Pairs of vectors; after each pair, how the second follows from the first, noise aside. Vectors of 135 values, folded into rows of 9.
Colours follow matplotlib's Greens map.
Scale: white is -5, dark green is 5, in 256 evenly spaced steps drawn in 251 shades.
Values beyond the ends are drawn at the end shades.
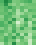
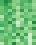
copied.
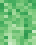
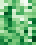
reversed, scaled up.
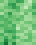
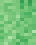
reversed, shrunk.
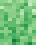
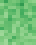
reversed, shrunk.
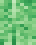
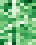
scaled up.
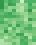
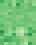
wrapped around, partly zeroed.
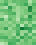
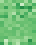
wrapped around, partly zeroed.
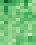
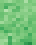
reversed, shrunk.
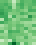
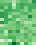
copied.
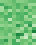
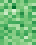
wrapped around.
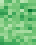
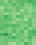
reversed, shrunk.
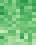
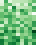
reversed, scaled up.
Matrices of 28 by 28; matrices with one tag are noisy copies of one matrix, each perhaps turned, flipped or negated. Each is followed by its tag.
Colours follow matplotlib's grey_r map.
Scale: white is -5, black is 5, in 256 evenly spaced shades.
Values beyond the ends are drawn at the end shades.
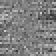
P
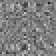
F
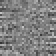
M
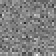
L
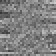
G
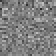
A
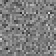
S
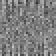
M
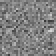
F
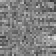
P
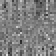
P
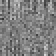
P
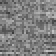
G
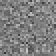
F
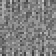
M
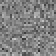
L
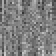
G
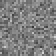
A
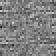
M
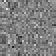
A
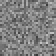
A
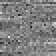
G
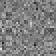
F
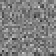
L
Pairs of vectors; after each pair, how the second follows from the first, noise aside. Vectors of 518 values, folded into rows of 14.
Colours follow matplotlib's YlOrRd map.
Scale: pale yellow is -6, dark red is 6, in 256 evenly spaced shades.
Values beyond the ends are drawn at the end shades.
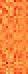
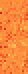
wrapped around, negated, partly zeroed.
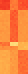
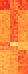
copied.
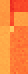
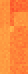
shrunk.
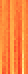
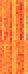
wrapped around.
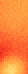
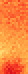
negated.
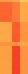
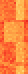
wrapped around, negated.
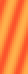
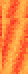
wrapped around, negated.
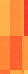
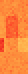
reversed, partly zeroed.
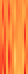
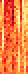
reversed, negated, scaled up.
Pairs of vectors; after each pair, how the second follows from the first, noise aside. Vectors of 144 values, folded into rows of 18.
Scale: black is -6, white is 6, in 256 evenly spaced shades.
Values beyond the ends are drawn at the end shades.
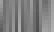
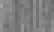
reversed, shrunk.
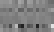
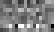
negated, scaled up.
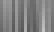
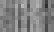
wrapped around, negated.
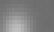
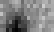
negated, scaled up.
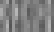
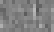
wrapped around, partly zeroed.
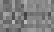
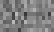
copied.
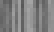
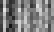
wrapped around, negated, scaled up.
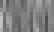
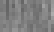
reversed, shrunk.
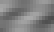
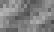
reversed, negated.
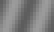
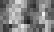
wrapped around, negated, scaled up.
